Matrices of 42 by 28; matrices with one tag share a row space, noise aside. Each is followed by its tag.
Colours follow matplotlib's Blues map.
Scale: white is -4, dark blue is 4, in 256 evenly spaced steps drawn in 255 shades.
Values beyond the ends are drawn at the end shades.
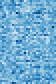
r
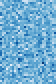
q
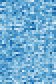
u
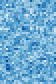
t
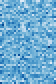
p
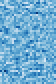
t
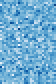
q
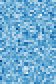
q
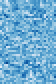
t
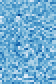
q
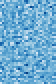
q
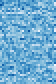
p
